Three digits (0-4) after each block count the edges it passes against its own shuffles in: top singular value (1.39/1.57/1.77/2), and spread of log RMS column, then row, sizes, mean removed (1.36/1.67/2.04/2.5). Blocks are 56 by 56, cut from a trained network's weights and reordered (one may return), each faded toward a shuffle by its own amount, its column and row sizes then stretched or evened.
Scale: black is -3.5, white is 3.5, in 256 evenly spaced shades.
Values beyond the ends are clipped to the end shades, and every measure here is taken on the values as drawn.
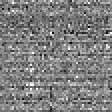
3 2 1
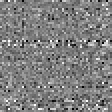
2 2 4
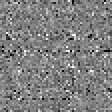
1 2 3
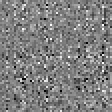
0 4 2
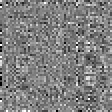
4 4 2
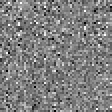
0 3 1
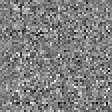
3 2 2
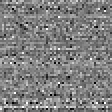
2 2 3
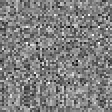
4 0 2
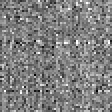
2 0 3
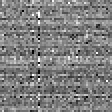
4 3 1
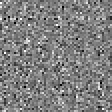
1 3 1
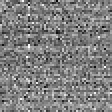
2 1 0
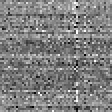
4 2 1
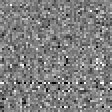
2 2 3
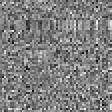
4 3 1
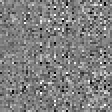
0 4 3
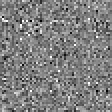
2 3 1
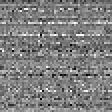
4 0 4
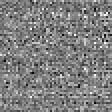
1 2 2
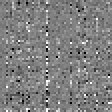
2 4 2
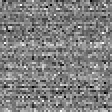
3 2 2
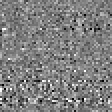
0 0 4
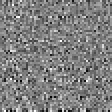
4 2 3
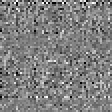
3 2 4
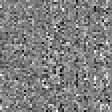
0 4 1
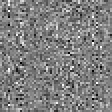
0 4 1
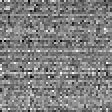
4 2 3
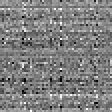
4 3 3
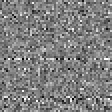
3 0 3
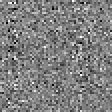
0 2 2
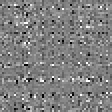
0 4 4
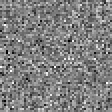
0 0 2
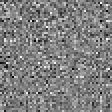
3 2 3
